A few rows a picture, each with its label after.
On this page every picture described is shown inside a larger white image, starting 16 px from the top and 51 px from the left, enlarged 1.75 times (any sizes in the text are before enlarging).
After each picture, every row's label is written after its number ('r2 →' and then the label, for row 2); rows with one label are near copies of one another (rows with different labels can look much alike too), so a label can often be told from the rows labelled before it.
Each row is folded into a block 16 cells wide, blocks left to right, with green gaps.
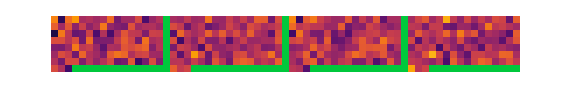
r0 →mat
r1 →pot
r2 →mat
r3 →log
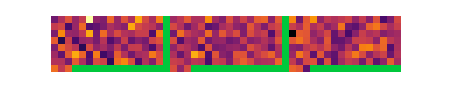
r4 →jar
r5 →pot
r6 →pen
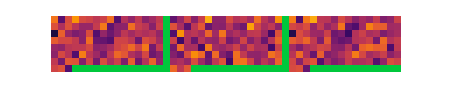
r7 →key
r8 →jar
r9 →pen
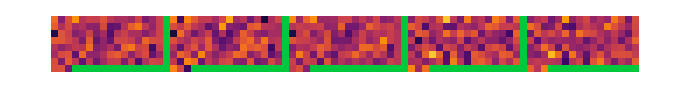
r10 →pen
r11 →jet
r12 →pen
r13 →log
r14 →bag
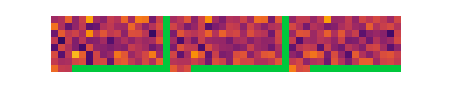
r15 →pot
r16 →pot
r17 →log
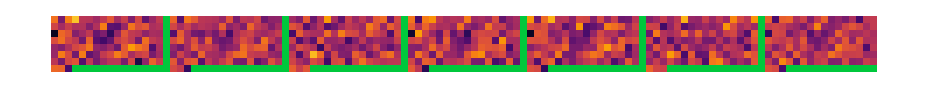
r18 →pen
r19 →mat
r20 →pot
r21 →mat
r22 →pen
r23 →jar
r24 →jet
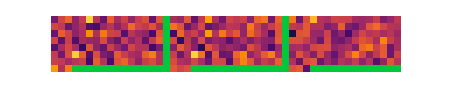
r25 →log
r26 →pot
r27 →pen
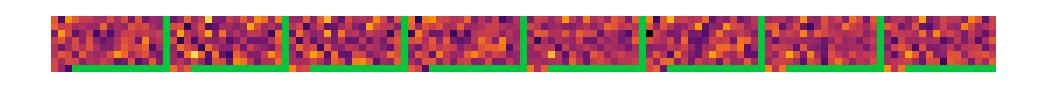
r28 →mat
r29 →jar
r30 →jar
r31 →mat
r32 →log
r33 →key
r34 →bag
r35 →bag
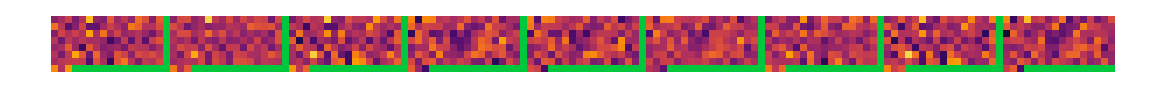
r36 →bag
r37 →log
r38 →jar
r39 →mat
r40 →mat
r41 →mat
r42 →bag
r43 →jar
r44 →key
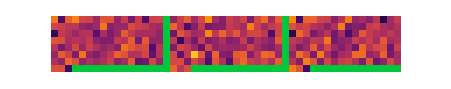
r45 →jet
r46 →pot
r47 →jet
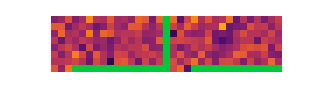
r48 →bag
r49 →key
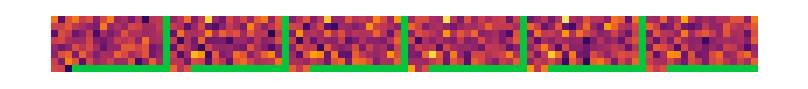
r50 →jet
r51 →pot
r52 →jar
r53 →log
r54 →bag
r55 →pot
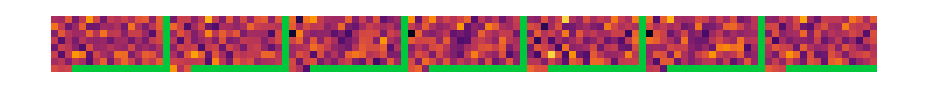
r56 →pot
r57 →log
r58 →mat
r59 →key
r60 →jar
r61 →pen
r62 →jar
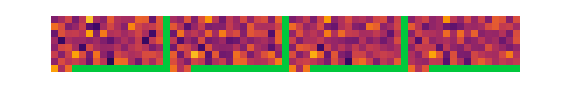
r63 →bag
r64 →pot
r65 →bag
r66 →log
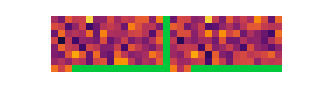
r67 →jar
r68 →log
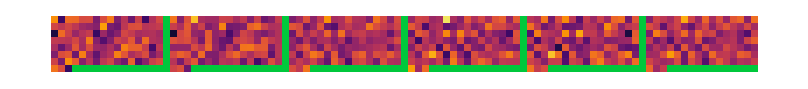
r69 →jet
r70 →pen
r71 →bag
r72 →log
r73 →pot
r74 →log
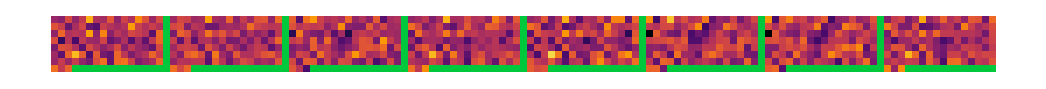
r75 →jar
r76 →log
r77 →mat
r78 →bag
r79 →pot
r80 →key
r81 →key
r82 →bag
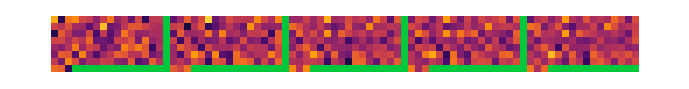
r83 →jet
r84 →jar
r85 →bag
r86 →log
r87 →bag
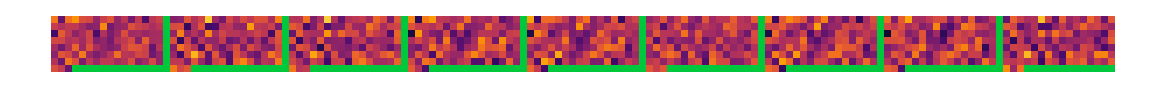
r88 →jet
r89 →jar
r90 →pot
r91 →mat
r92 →jet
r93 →jar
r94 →jet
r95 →pen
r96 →log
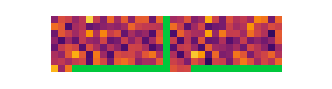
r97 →log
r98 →pot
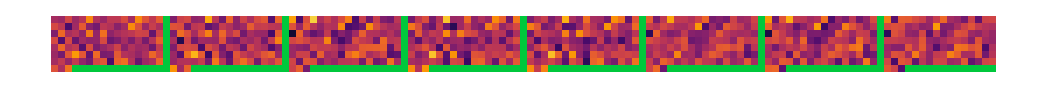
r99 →jar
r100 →log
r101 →key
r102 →bag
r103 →bag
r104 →key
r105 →key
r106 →jet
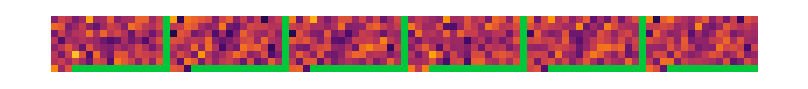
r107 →bag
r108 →jet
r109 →pen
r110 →bag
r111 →key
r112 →jet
